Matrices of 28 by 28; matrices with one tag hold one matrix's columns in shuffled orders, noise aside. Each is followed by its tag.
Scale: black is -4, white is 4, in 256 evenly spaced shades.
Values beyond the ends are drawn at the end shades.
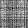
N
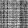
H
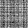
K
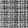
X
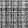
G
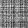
K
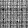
G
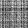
G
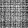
K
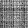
G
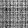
G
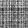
G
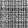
G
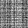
H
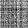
G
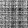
G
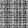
H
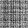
X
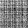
G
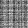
X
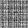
X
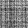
G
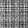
K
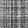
N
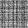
X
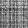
G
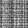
H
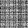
X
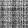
G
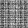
H
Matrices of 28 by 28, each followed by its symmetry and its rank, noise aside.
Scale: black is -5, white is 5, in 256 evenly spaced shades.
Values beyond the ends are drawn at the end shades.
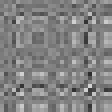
symmetric, rank two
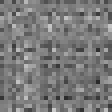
no symmetry, rank three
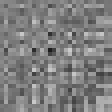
symmetric, rank two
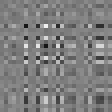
symmetric, rank one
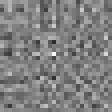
no symmetry, rank three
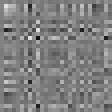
symmetric, rank two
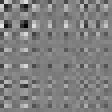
symmetric, rank one
